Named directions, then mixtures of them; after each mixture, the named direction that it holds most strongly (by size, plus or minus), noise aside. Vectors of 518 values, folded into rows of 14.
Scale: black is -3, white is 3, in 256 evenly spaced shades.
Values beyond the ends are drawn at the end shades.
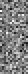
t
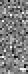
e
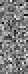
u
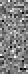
e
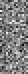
t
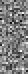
t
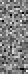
e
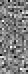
e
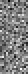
t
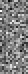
t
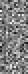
t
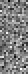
t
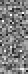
e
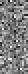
u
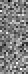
t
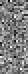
u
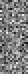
t
